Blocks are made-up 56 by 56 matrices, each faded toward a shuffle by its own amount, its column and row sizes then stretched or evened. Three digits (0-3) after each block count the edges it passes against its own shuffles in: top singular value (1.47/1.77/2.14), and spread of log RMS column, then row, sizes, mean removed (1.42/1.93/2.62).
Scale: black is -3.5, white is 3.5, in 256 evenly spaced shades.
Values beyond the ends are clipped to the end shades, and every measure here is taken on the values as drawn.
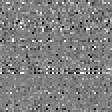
2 0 3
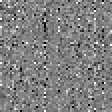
1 2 1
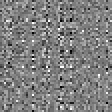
3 3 1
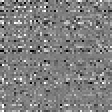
3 2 3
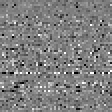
1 1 3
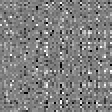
3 3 1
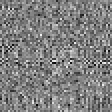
3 0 2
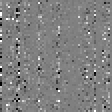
1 3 0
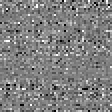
1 0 3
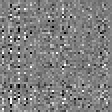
2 3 2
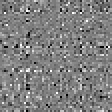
3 1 2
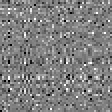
3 1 2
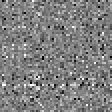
1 2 2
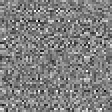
3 0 2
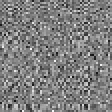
3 1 1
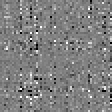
1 3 2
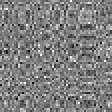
3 0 1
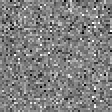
0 1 1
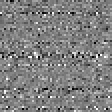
2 0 3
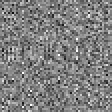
2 2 0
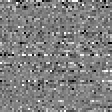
2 0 3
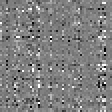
2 3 2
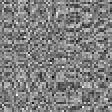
3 0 1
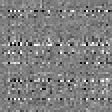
3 2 3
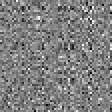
3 2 1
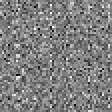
2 2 1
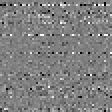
1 1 3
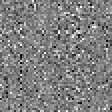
2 2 0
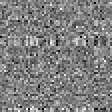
3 1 1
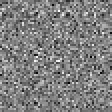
2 1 1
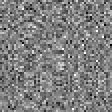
3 0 0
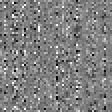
1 3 0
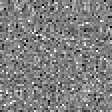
2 0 0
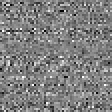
2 0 3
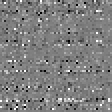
1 1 3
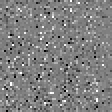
0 1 0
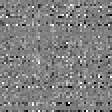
1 2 3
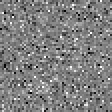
0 0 0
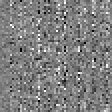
2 3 0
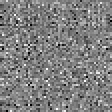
2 0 1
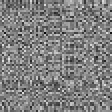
3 2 1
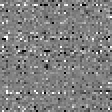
0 2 3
